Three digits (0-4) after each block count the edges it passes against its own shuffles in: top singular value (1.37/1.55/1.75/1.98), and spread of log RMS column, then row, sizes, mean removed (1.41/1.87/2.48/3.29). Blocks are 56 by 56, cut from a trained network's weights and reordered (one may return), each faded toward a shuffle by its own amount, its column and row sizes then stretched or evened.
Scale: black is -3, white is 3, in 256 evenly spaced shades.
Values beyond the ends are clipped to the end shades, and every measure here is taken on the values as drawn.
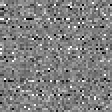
4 0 3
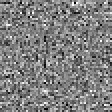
0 1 2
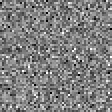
3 0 1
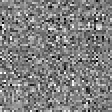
3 2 2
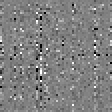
2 3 1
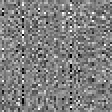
4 3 1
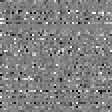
2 1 4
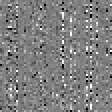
3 4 0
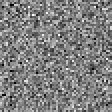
0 0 0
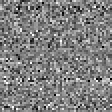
0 0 3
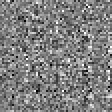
0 2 1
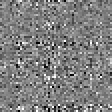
1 3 3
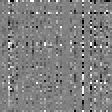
3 4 2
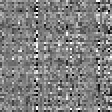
3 4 0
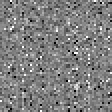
0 2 0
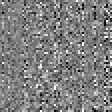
0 4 0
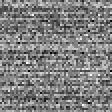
4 0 0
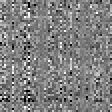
1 4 1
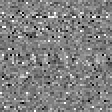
2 0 3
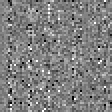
0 3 0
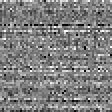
4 2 3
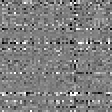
4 2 4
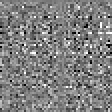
4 3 3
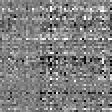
3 3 3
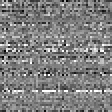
3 1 4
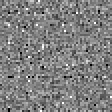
1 0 1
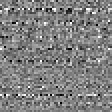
3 0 3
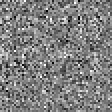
2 2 1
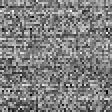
2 1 2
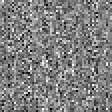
1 3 0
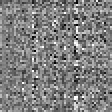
1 4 0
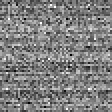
3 1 1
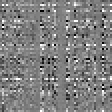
2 4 3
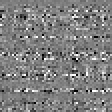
0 2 4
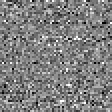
0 0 3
